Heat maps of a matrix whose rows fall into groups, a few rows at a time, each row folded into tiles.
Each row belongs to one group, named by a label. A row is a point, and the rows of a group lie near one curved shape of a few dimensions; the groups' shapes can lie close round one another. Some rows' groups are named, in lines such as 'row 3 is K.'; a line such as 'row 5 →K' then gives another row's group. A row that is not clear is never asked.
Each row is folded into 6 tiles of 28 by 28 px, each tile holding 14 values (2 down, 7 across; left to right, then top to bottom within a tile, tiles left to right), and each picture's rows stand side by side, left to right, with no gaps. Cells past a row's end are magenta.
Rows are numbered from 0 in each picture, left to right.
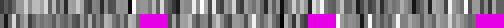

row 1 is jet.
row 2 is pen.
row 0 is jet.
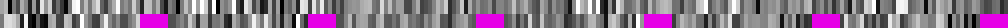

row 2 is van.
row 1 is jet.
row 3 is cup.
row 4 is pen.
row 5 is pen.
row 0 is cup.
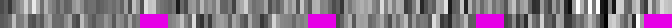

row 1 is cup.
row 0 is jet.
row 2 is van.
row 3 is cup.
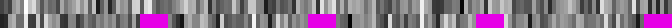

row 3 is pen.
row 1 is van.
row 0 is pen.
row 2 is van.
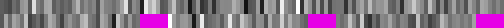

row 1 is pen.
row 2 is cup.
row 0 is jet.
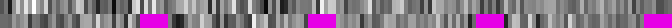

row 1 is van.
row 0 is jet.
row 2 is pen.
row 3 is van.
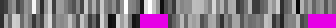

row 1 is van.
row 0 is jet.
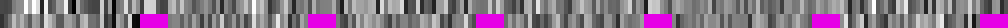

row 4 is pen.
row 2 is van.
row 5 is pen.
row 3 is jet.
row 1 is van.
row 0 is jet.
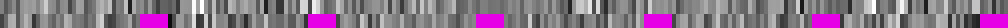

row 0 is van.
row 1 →pen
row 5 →pen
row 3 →cup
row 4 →van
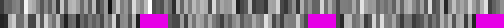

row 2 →pen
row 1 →van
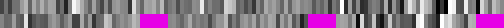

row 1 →pen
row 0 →jet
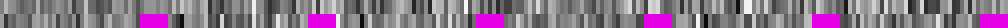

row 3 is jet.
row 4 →cup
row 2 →pen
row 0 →pen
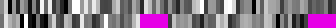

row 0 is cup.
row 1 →pen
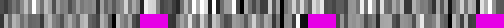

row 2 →jet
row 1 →jet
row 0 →jet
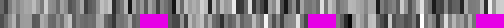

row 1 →van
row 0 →van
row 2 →van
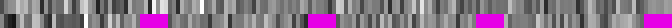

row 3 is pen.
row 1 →pen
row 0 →van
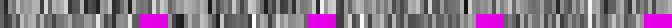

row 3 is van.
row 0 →van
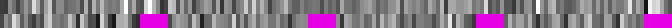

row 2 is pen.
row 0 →jet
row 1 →van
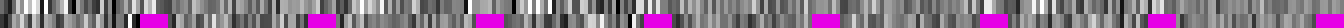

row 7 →pen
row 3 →jet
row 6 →jet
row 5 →jet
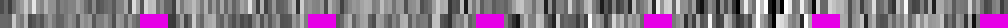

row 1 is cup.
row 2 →van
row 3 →van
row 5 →pen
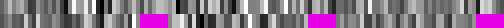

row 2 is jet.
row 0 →cup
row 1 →cup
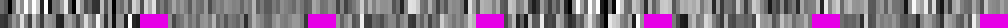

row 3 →cup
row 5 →cup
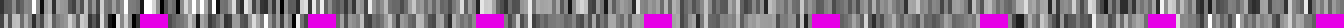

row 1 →jet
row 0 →jet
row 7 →pen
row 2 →jet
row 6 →van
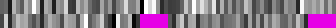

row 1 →jet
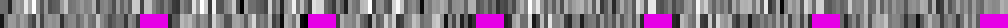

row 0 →pen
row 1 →jet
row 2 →pen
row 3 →pen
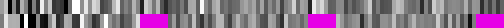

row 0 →cup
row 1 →jet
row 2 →pen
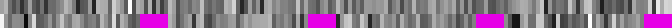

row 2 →van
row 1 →pen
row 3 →van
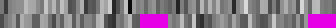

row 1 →cup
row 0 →van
